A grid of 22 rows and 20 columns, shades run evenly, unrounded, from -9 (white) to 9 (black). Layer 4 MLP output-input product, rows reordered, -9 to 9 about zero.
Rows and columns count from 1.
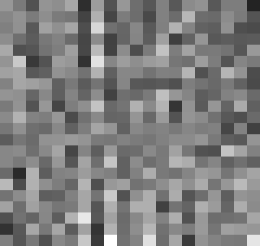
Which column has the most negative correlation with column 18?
17
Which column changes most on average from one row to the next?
14
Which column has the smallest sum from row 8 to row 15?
2
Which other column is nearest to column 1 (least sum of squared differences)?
10
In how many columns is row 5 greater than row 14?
11
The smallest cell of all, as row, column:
22, 9
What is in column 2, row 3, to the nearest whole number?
-1
